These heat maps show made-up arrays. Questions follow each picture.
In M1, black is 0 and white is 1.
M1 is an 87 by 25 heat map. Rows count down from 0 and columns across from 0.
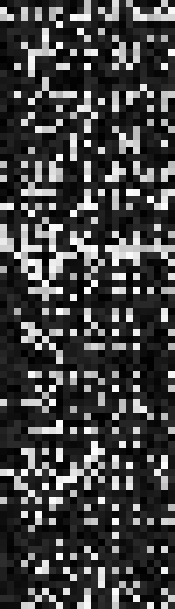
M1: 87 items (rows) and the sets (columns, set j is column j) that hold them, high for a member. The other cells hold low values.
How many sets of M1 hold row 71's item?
6
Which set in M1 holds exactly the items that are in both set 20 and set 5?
15
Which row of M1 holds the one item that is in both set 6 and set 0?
33
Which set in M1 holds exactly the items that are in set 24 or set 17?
19
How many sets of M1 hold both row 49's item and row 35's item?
8
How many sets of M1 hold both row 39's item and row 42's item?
1
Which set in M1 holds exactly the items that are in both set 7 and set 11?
1
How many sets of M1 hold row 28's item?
4
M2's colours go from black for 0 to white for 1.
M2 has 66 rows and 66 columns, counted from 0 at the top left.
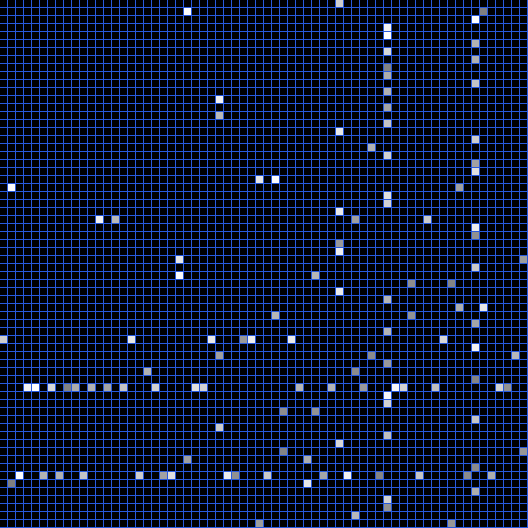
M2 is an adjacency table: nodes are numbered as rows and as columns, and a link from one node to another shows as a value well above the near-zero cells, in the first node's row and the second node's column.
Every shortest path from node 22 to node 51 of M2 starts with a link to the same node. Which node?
node 34
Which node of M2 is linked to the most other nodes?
node 48
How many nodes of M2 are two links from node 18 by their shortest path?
1
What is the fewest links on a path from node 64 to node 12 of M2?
3
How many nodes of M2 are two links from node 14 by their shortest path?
3
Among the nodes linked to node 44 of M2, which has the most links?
node 27
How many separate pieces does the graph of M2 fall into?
6
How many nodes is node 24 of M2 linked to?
1
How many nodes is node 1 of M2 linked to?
2
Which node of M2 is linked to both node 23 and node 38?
node 57
